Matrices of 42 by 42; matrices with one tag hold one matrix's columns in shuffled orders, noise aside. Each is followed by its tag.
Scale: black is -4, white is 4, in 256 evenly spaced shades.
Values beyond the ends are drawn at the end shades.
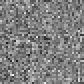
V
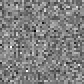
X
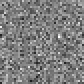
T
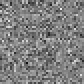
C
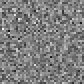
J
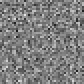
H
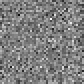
H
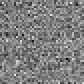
C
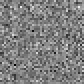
X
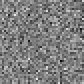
H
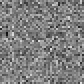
C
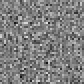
T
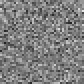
J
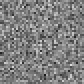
X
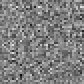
X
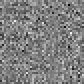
T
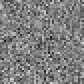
V
